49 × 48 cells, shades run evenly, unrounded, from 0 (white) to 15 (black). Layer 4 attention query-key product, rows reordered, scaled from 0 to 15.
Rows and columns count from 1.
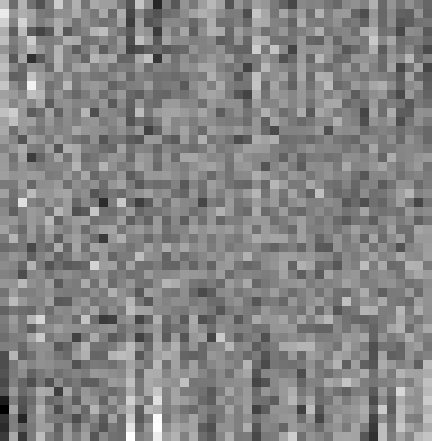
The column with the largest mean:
12
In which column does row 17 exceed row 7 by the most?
7
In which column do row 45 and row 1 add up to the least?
16
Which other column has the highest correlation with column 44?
1
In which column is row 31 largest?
3
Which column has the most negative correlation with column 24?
18
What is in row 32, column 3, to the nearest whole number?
4
